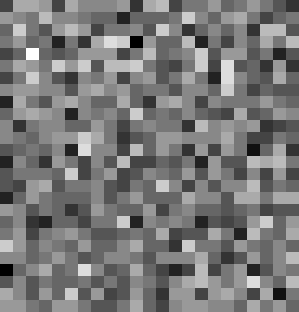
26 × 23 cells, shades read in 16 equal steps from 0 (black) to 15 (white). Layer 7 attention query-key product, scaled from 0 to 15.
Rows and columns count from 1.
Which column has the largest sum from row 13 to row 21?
20
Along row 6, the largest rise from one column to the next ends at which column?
18
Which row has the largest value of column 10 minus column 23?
6
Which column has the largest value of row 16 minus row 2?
13
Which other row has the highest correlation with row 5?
7
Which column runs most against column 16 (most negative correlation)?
21
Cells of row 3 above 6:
14
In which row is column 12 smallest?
9
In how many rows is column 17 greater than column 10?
12
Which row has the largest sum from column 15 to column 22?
24
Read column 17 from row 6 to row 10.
4 2 6 8 5
